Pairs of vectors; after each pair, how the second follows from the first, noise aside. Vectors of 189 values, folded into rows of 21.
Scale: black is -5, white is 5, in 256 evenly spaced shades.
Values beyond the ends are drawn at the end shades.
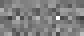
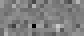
wrapped around, negated, partly zeroed.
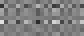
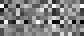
negated, scaled up.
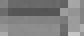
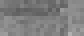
shrunk.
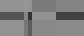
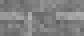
negated, shrunk.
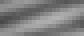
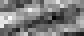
negated, scaled up.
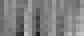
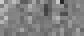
reversed, partly zeroed.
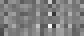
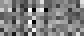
reversed, negated, scaled up.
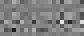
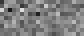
wrapped around.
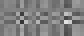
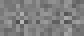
negated, shrunk.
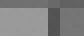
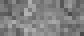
wrapped around, negated, partly zeroed.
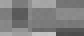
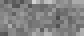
reversed, partly zeroed.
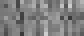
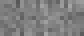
shrunk.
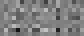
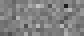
reversed, partly zeroed.
